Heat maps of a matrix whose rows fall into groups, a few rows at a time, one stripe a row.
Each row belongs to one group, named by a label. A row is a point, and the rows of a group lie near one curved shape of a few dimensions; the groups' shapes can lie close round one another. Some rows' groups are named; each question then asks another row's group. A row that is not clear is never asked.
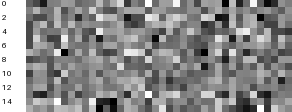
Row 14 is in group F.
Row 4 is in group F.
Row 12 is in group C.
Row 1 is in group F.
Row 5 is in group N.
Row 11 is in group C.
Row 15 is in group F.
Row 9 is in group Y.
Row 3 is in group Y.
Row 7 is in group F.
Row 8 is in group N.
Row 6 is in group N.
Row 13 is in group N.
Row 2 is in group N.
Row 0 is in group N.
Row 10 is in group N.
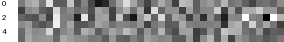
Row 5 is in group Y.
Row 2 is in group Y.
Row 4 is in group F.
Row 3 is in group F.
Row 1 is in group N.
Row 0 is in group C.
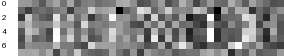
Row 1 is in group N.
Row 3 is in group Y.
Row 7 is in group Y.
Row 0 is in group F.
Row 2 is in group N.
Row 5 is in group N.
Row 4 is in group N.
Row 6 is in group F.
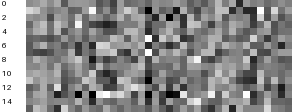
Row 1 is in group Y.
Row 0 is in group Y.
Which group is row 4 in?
F
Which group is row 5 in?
N
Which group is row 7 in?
N
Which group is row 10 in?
F
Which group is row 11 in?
Y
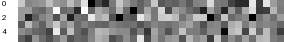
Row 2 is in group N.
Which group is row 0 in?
F
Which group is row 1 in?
Y
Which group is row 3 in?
F
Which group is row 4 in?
F
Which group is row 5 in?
N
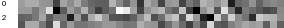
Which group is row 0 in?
Y
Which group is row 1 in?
F
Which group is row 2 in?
N
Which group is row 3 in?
N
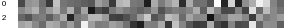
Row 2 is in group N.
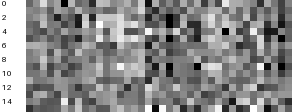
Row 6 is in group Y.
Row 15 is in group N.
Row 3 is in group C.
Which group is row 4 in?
N
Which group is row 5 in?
C
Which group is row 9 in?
C
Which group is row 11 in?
Y
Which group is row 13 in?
N
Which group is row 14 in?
F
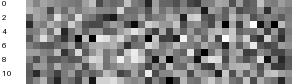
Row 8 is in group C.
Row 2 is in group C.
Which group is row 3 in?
Y
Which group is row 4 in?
C
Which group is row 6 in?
N
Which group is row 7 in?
F
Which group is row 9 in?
F
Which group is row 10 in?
N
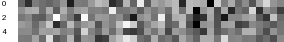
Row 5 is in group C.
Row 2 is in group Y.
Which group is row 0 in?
N
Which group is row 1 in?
Y
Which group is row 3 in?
F
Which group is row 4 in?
Y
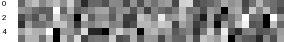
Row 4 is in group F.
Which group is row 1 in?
F
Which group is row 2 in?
Y
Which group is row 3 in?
Y
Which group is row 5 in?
Y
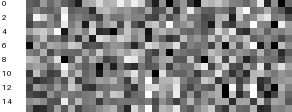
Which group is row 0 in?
C
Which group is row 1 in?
F
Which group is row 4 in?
F
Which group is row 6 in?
Y
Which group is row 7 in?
C
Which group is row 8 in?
F
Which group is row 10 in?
N
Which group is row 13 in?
N
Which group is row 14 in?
F
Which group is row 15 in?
N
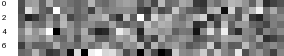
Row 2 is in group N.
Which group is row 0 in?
F
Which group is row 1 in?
N
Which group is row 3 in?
Y
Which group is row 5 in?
F
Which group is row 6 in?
N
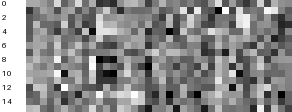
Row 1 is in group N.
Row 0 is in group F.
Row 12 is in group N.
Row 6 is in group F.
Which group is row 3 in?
F
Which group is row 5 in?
F
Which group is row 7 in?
Y
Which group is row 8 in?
F
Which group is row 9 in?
Y
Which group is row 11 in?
F
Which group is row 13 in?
C
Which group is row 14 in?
C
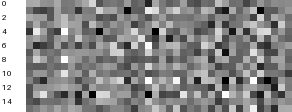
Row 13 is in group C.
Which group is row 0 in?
Y
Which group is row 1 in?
N
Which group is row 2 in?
F
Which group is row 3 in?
Y
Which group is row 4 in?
N
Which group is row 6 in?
N
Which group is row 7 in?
N
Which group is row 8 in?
F
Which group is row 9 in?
N
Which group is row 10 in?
F
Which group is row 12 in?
Y
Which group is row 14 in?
N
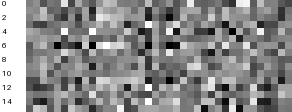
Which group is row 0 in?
F
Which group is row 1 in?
C
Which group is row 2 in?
C
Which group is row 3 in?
N
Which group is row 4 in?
Y
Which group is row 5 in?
Y
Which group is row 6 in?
C
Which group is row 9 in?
C
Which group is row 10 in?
C
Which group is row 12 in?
N
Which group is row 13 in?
Y
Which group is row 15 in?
Y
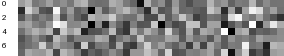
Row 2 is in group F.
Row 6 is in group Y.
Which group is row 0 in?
Y
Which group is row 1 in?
N
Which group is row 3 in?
F
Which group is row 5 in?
N
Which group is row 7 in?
Y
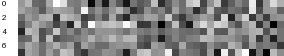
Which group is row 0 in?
F
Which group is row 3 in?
C
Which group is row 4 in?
N
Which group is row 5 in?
C
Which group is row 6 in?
F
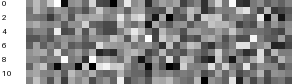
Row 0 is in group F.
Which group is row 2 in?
C
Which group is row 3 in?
Y
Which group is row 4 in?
C
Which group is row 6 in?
F
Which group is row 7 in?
F
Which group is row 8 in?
Y
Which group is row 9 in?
C
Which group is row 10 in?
Y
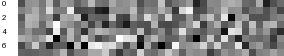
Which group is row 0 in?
F
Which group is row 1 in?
C
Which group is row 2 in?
Y
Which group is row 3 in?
F
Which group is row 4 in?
F
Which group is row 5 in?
F
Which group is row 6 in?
C
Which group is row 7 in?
N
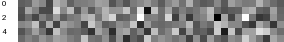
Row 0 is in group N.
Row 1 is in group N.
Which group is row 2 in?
N
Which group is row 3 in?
C
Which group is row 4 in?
N
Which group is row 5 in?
Y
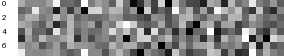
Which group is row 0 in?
Y
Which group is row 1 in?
C
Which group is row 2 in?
F
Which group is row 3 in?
F
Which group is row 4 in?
N
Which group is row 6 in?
C
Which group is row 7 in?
Y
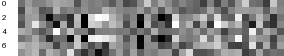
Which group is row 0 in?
Y
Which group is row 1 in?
N
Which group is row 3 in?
C
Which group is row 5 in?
C
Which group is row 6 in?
Y
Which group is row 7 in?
C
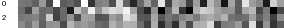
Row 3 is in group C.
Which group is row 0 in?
Y
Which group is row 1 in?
C
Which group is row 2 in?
C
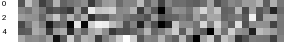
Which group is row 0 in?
N
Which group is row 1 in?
C
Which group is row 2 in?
F
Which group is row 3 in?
C
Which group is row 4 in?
N
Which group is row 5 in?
F
